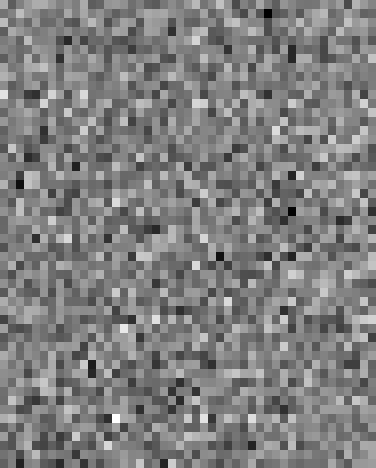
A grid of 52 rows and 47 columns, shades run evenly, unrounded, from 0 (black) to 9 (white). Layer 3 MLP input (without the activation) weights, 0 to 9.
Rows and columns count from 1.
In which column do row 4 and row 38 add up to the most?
26
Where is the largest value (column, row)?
15, 47
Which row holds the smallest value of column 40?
19
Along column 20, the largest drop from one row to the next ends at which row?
37
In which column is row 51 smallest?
10
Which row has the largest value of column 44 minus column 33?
31
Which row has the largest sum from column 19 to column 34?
42
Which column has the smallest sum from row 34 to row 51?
8
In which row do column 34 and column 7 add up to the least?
2
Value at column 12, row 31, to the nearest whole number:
5
